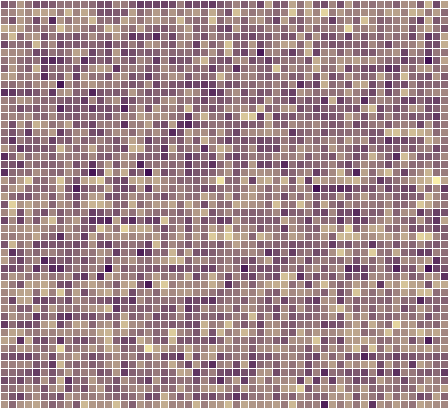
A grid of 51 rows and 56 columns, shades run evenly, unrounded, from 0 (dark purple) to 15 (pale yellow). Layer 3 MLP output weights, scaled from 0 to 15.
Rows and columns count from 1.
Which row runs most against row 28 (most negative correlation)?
25
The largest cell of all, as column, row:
55, 23
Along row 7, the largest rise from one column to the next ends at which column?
34
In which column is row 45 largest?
24
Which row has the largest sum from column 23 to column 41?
30
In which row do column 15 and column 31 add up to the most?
51
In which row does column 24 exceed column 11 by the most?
35
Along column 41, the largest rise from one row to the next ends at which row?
2
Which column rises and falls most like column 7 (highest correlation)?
50
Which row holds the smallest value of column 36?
21
